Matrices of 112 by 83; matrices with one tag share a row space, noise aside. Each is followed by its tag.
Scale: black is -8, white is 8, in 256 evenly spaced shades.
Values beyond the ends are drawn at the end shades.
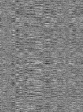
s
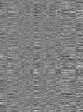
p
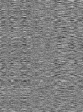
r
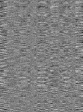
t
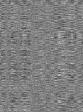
r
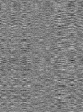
r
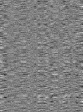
t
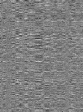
s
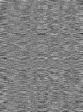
t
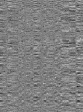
p
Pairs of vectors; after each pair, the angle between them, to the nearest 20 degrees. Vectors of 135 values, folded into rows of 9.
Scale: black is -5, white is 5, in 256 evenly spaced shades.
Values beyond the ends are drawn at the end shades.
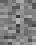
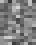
140 degrees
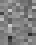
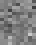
140 degrees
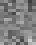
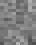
160 degrees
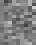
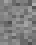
160 degrees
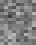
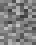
60 degrees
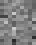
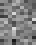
20 degrees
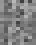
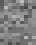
120 degrees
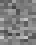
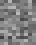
140 degrees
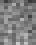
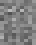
100 degrees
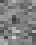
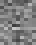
100 degrees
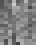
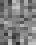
60 degrees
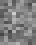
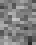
60 degrees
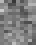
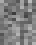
80 degrees
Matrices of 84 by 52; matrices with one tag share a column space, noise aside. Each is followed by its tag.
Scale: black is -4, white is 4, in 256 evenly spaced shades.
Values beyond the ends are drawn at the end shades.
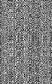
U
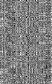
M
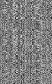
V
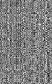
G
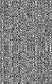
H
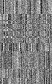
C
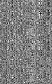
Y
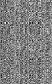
Y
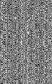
V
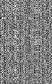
V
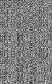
U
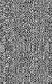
H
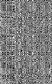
M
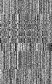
C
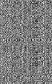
H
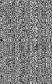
H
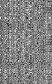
V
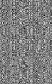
Y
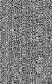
U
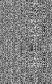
H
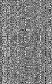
U
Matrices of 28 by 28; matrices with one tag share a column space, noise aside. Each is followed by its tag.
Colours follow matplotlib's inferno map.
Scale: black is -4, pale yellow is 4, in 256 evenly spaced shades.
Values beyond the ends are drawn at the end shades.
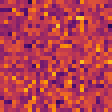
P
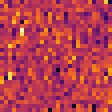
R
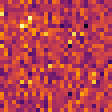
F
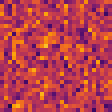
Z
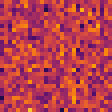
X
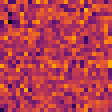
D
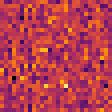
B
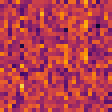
F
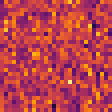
F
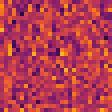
X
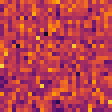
P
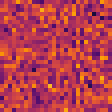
B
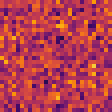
Z
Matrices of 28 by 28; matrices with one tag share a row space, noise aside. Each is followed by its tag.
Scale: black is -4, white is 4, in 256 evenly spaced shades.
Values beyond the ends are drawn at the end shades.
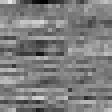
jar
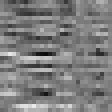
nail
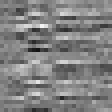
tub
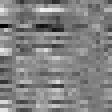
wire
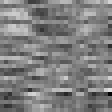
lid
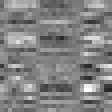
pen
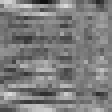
nail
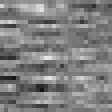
jar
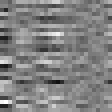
wire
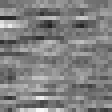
jar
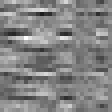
nail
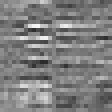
tub
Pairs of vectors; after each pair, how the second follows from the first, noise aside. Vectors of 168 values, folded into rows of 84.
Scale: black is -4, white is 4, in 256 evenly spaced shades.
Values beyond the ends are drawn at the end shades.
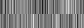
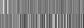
wrapped around, negated, partly zeroed.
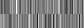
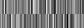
reversed, negated.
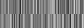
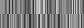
wrapped around, negated.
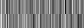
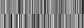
reversed, negated.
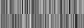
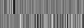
wrapped around, partly zeroed.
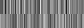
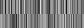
copied.
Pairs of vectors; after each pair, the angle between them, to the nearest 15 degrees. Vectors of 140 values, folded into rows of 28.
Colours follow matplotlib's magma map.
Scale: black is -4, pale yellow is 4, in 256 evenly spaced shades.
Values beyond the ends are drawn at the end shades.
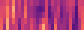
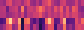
105 degrees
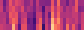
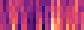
15 degrees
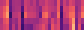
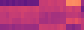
90 degrees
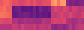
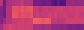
120 degrees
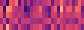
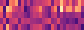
30 degrees
